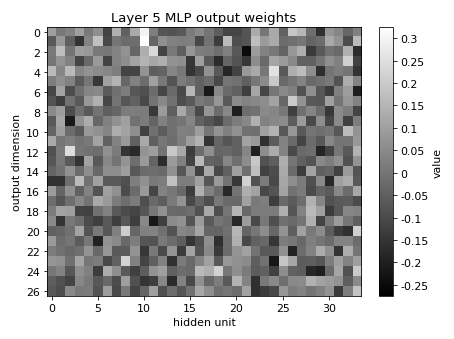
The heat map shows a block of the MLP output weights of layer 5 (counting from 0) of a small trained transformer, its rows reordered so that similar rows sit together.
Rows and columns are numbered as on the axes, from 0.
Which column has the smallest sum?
18
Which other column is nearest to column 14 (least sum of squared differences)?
23
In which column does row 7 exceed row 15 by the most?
30
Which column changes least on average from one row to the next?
4
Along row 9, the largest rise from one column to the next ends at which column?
3
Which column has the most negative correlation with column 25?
24
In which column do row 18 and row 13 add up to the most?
25
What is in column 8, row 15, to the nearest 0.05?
-0.1
